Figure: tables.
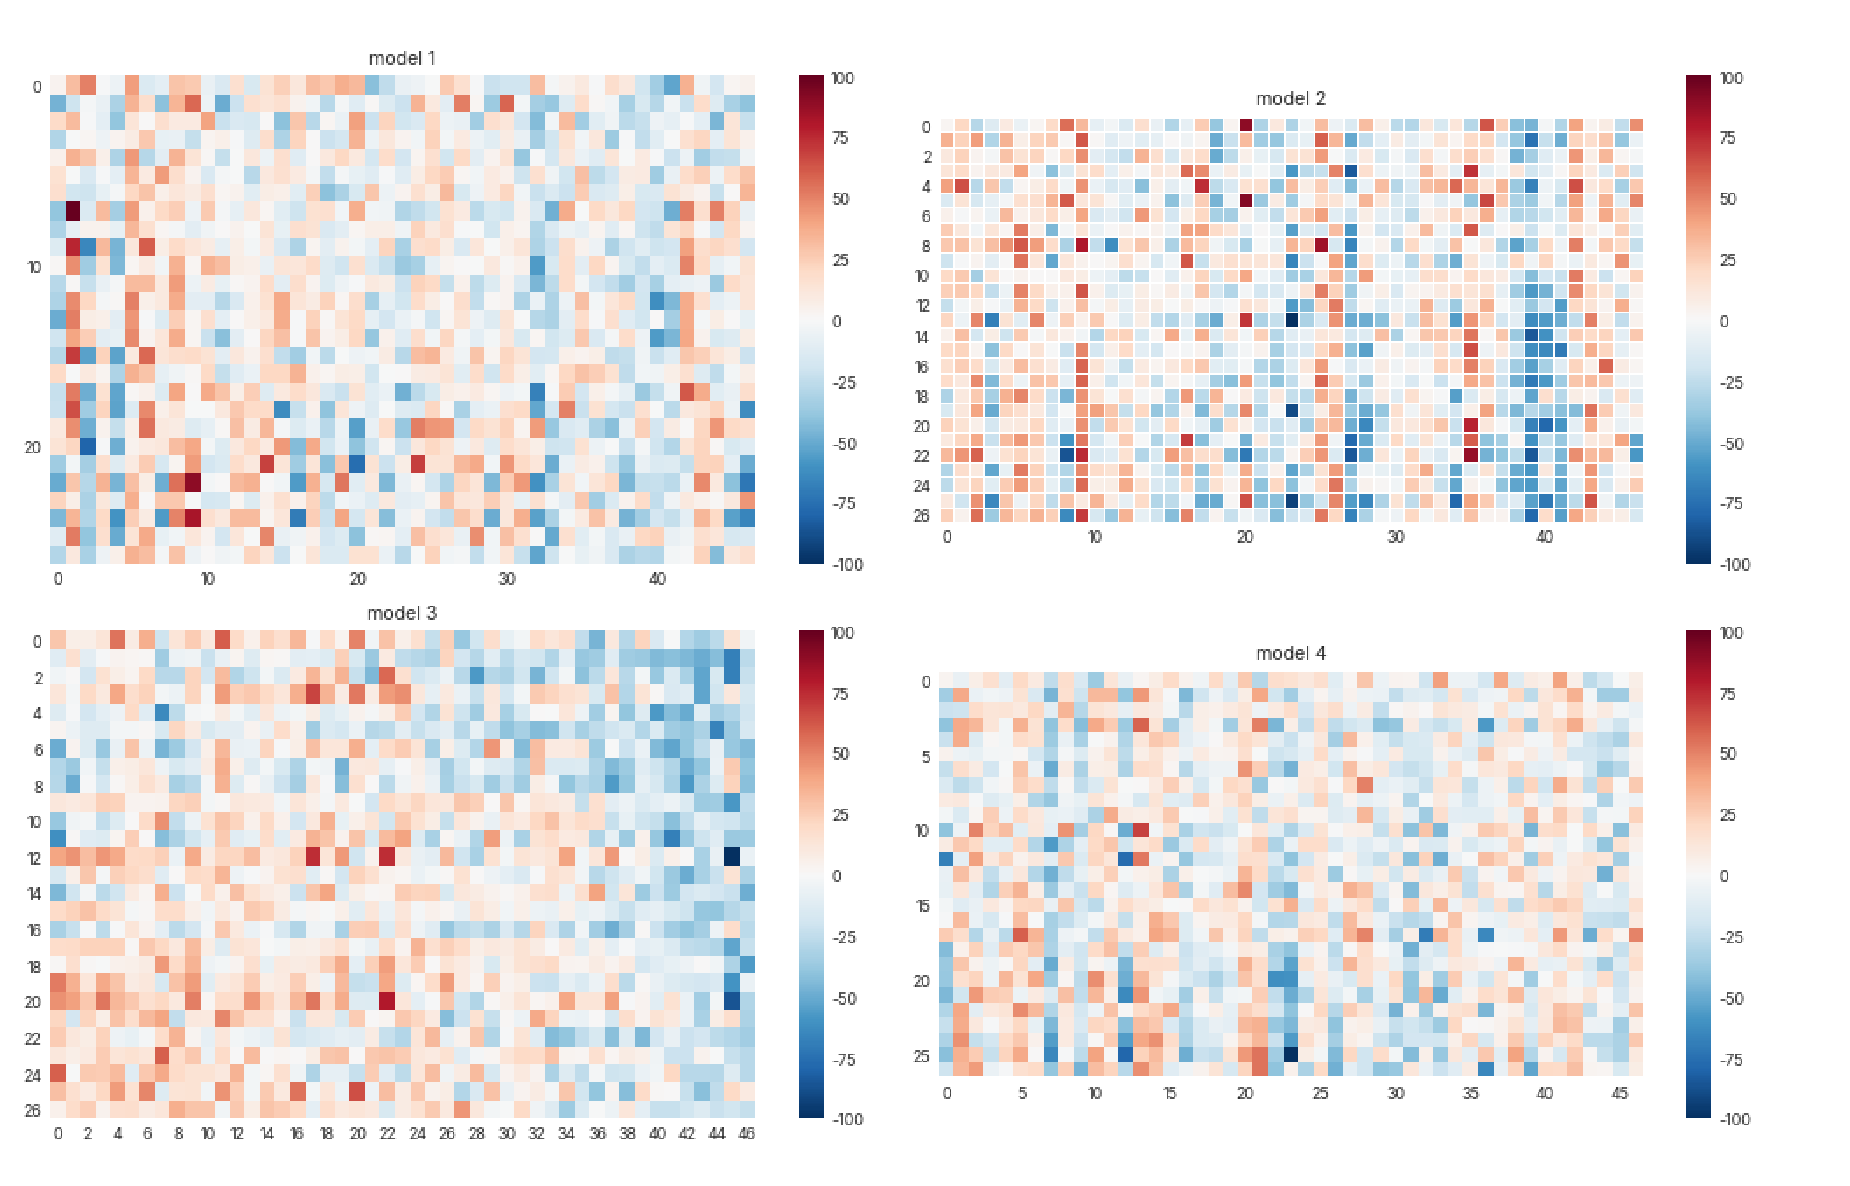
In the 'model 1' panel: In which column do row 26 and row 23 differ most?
32
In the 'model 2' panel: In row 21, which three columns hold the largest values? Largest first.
16, 35, 9
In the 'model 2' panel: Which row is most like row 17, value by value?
1
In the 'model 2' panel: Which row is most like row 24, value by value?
23
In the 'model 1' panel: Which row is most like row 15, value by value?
9
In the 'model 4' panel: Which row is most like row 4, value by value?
16
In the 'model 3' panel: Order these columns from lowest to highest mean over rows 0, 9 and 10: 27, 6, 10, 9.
27, 10, 9, 6
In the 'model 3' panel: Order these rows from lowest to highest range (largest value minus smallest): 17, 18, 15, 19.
15, 17, 18, 19
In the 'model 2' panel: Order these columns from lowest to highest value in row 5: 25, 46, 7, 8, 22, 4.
4, 22, 25, 7, 46, 8
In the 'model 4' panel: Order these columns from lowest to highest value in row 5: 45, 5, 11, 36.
45, 5, 11, 36
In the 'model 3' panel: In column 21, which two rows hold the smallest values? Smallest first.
2, 1
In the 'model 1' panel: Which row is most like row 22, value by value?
24
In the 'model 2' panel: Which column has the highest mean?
9
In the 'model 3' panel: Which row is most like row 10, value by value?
14
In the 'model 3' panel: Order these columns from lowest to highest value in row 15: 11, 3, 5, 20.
20, 5, 11, 3
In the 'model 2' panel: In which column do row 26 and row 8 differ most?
3
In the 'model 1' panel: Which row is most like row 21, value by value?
25
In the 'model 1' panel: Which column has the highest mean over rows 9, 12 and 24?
1
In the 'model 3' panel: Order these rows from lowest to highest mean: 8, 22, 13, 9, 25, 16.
8, 16, 22, 13, 9, 25
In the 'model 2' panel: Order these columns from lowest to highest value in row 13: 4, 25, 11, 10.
25, 11, 4, 10
